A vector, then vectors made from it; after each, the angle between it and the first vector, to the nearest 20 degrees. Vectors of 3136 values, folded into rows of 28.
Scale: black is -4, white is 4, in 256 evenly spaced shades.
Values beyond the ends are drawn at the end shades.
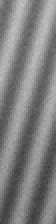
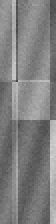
100 degrees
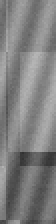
40 degrees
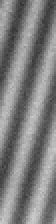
160 degrees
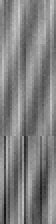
40 degrees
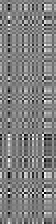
80 degrees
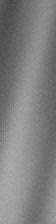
100 degrees
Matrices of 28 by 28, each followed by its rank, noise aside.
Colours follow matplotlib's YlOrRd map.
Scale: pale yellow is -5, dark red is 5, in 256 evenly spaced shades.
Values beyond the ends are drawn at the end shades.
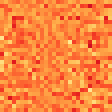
eight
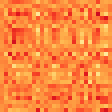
three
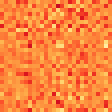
four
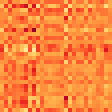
two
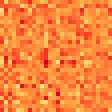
four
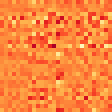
four
